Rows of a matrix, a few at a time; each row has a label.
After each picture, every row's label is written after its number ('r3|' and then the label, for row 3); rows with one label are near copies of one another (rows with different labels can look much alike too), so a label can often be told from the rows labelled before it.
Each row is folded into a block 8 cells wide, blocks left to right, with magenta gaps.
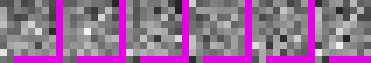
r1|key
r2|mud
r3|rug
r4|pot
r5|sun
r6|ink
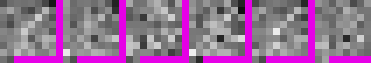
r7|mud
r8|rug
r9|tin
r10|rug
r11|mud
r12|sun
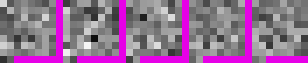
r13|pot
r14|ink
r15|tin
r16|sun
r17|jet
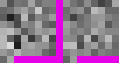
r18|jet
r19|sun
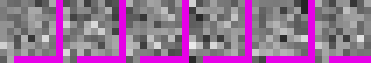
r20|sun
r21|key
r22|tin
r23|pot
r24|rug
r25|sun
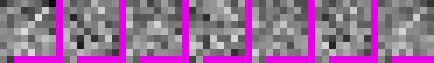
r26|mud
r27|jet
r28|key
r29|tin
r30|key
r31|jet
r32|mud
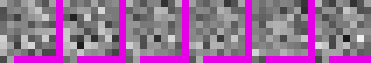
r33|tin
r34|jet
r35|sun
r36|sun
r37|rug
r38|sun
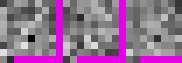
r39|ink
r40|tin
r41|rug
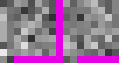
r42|ink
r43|tin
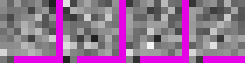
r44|rug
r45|pot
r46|ink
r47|ink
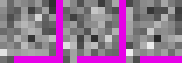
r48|rug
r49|sun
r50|ink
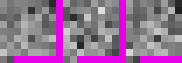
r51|rug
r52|jet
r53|rug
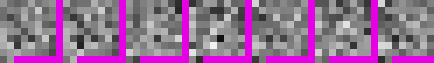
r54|jet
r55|jet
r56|rug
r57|ink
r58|pot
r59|key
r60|pot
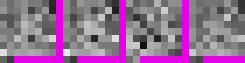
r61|rug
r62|rug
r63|jet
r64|rug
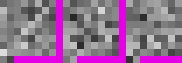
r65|ink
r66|jet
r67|tin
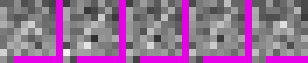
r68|key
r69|ink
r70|ink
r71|ink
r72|key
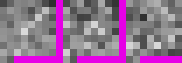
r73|mud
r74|key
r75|tin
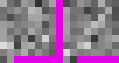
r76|sun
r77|ink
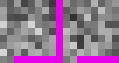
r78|key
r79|jet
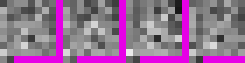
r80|ink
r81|key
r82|rug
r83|ink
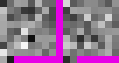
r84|ink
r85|pot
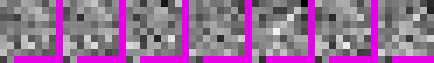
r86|tin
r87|tin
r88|sun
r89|rug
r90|mud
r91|tin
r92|rug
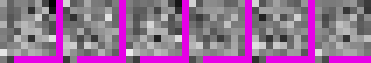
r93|rug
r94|pot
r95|rug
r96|pot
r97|pot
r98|rug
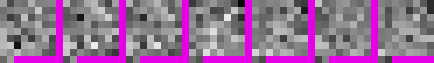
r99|jet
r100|tin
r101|tin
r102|mud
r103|rug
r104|pot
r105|rug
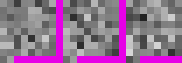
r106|sun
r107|jet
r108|tin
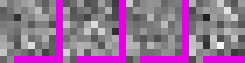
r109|tin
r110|key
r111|pot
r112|tin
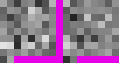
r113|sun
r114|pot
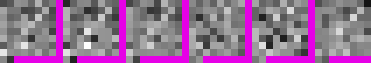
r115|ink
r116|ink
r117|ink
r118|jet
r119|jet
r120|mud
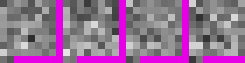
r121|ink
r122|key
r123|pot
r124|pot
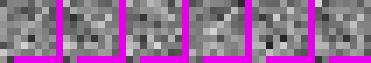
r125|ink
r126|pot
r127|tin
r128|mud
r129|jet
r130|pot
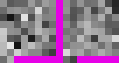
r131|jet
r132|rug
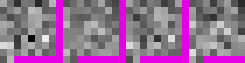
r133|sun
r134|key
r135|sun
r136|key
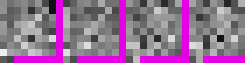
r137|rug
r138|ink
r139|sun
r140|sun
